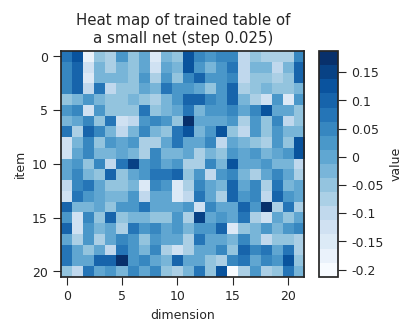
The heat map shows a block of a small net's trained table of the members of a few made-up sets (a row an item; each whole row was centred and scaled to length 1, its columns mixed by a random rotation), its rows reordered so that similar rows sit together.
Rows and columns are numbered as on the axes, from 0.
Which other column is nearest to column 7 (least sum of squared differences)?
0
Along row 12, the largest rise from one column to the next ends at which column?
8
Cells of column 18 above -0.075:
13
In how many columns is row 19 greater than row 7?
13
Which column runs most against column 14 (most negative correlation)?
15
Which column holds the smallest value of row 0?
2
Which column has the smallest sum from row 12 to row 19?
11
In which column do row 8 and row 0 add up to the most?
21
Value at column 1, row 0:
0.125
